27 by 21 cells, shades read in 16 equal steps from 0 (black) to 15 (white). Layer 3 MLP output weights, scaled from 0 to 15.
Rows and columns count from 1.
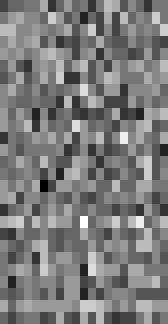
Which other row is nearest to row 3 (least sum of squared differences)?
5
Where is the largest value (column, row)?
11, 19
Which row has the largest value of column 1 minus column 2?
24
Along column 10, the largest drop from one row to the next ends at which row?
12
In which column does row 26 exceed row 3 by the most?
13
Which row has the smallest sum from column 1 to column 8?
20
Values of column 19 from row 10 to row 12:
10 11 7
